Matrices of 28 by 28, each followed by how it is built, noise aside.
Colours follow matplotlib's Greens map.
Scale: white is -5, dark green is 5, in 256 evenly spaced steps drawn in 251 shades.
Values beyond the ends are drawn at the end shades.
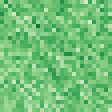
Toeplitz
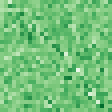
banded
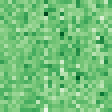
uneven columns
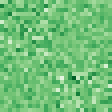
block diagonal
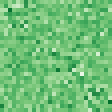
block diagonal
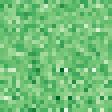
uneven rows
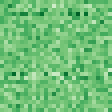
uneven rows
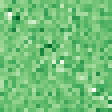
banded
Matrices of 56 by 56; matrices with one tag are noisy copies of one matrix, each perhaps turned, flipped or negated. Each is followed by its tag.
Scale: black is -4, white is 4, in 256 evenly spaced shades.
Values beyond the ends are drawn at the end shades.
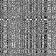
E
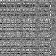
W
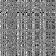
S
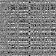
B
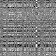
E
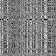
E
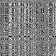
E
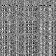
W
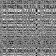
E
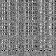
W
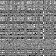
S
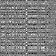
B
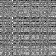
S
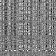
W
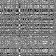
E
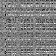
W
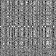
B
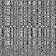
B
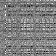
W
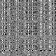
W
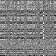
S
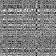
E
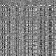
W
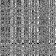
S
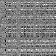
W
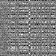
B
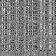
W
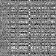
B
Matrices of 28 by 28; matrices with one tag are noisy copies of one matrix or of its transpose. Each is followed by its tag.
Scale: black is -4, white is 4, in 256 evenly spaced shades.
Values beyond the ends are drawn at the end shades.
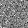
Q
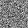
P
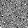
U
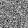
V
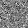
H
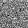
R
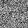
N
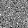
Q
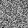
V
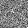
U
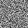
Q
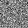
V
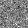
H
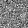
N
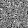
N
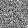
U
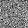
P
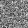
V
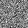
Q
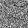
R
